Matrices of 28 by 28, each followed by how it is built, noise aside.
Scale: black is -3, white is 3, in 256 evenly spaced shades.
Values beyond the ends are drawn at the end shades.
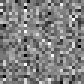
uneven columns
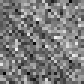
Toeplitz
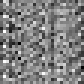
repeating rows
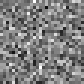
repeating rows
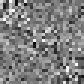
block diagonal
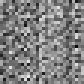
repeating rows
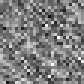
Toeplitz
